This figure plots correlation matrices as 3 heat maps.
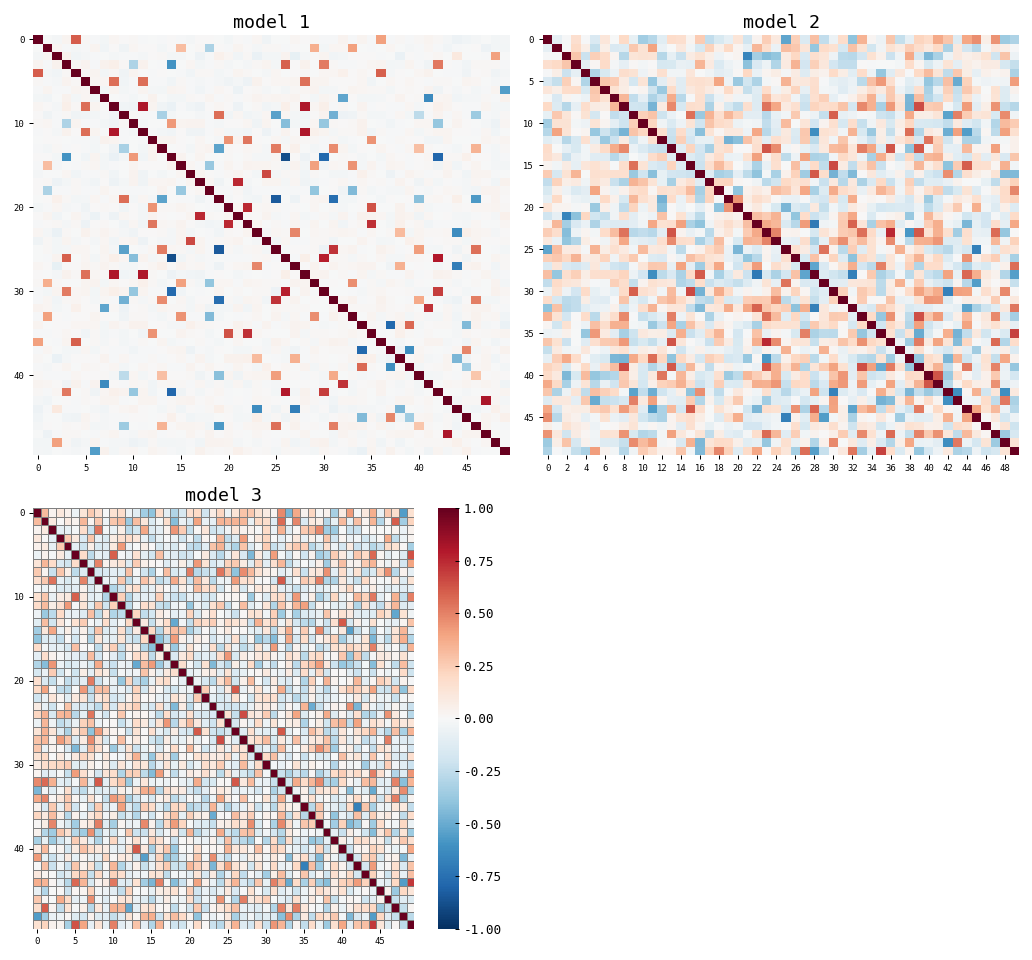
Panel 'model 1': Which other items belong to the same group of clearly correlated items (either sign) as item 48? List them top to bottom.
2
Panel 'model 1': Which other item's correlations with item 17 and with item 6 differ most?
21
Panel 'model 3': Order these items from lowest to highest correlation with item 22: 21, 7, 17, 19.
7, 17, 19, 21
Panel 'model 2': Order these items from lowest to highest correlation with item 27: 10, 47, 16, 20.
16, 20, 47, 10
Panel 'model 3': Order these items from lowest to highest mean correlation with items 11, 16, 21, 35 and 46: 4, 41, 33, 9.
33, 9, 4, 41
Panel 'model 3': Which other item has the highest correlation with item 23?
41
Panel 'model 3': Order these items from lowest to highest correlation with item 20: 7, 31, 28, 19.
19, 31, 28, 7
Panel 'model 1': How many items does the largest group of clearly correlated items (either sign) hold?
7
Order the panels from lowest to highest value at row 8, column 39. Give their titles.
model 3, model 1, model 2
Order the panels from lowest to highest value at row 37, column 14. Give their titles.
model 2, model 1, model 3
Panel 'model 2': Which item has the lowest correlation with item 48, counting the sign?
42
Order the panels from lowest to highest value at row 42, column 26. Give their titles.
model 2, model 3, model 1
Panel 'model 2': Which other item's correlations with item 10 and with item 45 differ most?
25
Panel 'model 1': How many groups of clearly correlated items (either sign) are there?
14
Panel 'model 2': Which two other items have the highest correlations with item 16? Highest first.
28, 42
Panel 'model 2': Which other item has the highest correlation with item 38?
11
